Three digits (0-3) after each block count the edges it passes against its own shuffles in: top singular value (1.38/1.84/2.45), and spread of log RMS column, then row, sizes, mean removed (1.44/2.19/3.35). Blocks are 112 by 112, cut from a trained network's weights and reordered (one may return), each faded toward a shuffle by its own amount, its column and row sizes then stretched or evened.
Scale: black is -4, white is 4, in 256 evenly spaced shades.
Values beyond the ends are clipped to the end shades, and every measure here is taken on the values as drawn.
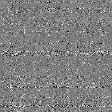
0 2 3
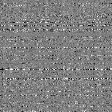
1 0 3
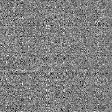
2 2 1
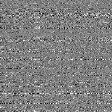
2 0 3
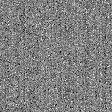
1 0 0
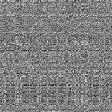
3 0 2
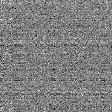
2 1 1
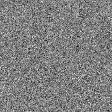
1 0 1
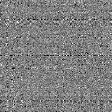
2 2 2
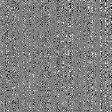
1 3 2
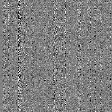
1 3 0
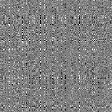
3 3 2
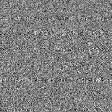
2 0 2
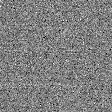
0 0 0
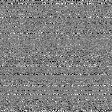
1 0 3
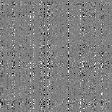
1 3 2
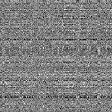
3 1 2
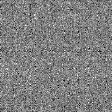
1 2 1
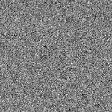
2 0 1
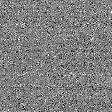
0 1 1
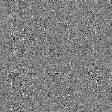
1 2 1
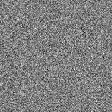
2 0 0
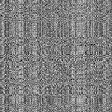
3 1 1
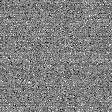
1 0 0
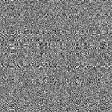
3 1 2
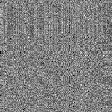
3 1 0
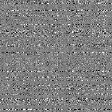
1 2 3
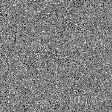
0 1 1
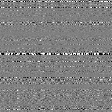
3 0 3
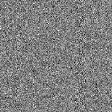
2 2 0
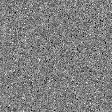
0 1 0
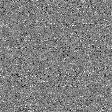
0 0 2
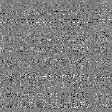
1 2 3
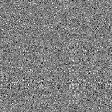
2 0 2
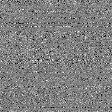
0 0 3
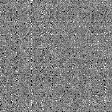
1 2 1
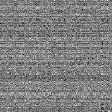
3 2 0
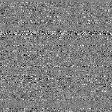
0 1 3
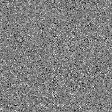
1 1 1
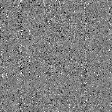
0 2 1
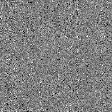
0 2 1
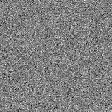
2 0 0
